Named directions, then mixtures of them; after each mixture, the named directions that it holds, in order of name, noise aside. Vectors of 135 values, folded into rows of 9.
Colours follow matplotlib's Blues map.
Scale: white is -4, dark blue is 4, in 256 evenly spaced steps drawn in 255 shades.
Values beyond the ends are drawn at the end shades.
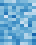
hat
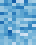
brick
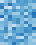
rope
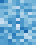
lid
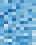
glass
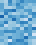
glass, rope.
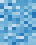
rope.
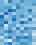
glass.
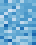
glass.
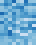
brick.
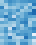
hat, rope.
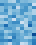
glass, hat.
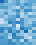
lid.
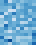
glass.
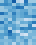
brick.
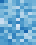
lid.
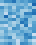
hat.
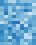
hat, lid.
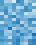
brick, hat.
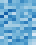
glass, rope.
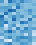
glass.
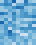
brick.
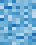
rope.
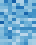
brick, hat.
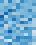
glass.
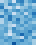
brick, rope.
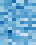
brick, glass.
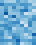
hat.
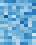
hat.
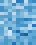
brick.
